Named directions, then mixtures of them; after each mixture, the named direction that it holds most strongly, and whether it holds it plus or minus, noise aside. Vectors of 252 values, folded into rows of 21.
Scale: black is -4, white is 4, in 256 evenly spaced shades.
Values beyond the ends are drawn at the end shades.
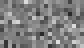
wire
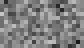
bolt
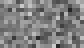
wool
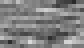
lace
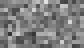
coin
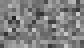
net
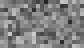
coin, minus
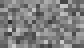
coin, plus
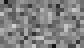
bolt, plus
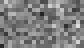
bolt, minus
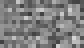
wool, minus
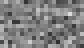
wire, minus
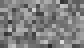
coin, plus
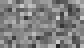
wool, plus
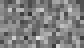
wool, minus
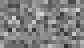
net, minus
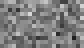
wool, plus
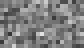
coin, plus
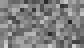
coin, minus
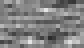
lace, plus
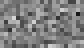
net, minus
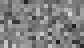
wire, minus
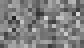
net, plus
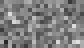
wire, plus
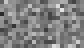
bolt, minus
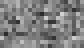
net, plus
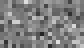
wire, plus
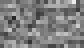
net, plus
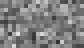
coin, plus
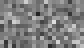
wire, plus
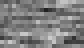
lace, minus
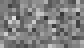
net, minus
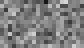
coin, minus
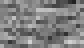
lace, plus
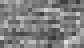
lace, plus
